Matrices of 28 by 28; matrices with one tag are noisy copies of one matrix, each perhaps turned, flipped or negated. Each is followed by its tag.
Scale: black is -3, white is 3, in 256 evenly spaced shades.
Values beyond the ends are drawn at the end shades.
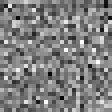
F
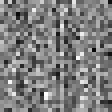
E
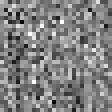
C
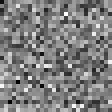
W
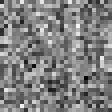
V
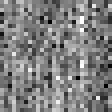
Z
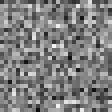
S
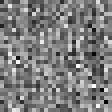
C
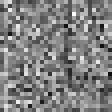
F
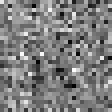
V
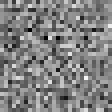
W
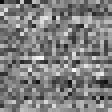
E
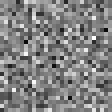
W
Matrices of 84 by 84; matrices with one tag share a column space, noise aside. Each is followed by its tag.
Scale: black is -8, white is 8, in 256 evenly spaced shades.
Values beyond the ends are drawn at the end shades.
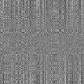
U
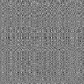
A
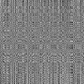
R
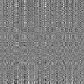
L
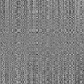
U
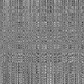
R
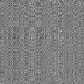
A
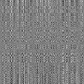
R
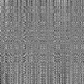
R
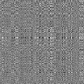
A
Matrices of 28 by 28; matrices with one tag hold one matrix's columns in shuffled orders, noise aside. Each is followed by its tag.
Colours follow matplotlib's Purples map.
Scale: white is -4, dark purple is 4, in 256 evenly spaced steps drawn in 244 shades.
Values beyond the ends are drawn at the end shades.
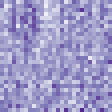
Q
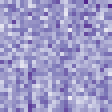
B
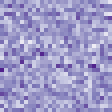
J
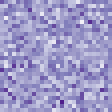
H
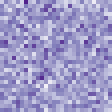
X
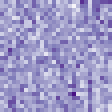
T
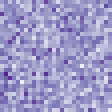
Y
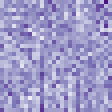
B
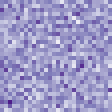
H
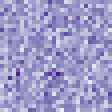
Y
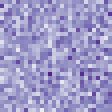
Y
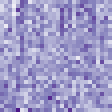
Q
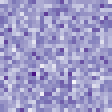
Y
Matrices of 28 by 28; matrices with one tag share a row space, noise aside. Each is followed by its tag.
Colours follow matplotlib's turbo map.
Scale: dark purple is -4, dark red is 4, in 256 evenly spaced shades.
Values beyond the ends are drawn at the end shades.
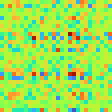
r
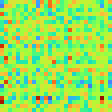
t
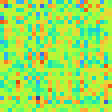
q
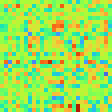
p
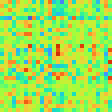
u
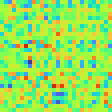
u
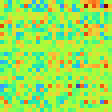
q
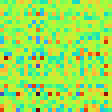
q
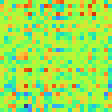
u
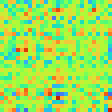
u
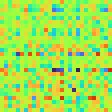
p
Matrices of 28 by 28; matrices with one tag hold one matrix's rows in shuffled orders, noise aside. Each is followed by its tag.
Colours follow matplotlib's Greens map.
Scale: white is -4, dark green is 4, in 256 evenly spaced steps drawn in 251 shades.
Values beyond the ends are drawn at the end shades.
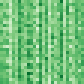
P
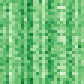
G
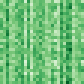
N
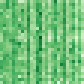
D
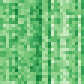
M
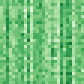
N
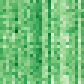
M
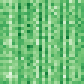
P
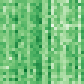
M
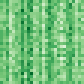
G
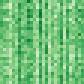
P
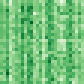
G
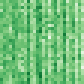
D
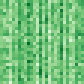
P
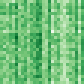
M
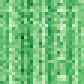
G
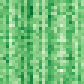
G
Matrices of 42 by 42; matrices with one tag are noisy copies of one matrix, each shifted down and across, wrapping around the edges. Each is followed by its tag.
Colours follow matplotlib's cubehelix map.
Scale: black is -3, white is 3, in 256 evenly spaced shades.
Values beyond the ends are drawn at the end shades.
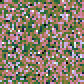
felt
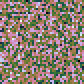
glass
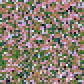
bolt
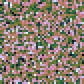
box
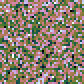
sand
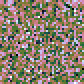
glass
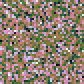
bolt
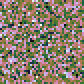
bolt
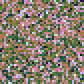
sand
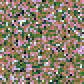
bolt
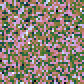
sand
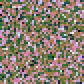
box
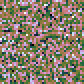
bolt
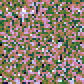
glass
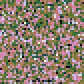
felt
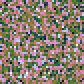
glass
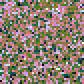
sand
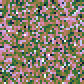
sand
